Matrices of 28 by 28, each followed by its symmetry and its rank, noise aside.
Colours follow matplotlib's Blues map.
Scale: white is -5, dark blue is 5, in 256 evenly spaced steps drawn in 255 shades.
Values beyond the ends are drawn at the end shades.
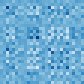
symmetric, rank two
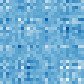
symmetric, rank two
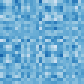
antisymmetric, rank two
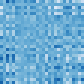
antisymmetric, rank two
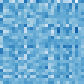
no symmetry, rank three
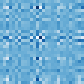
no symmetry, rank two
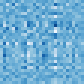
no symmetry, rank three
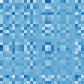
symmetric, rank two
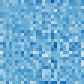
antisymmetric, rank four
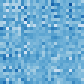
no symmetry, rank four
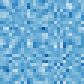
antisymmetric, rank four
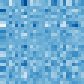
antisymmetric, rank two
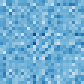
symmetric, rank four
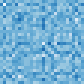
symmetric, rank four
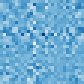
antisymmetric, rank four
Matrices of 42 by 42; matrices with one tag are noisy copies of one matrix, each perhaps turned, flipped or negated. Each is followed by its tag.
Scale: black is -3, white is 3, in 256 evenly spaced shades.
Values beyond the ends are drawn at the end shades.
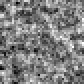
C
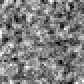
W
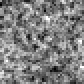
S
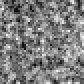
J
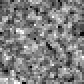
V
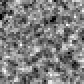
V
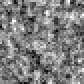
C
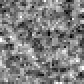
C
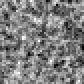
J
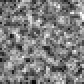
V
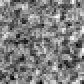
W
